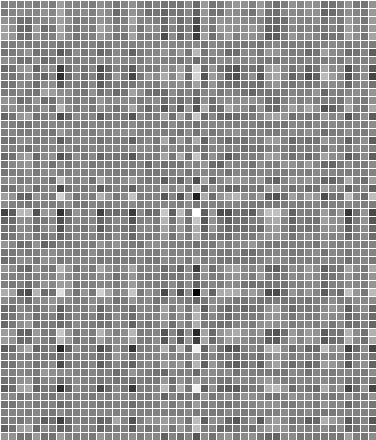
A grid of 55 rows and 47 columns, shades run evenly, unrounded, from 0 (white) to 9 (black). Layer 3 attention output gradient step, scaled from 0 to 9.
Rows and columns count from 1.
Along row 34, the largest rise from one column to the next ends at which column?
25
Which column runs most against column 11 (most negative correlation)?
27
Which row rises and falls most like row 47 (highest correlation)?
12
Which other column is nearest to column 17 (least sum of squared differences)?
47
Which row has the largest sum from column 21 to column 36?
37
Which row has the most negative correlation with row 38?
41
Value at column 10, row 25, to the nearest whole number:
5
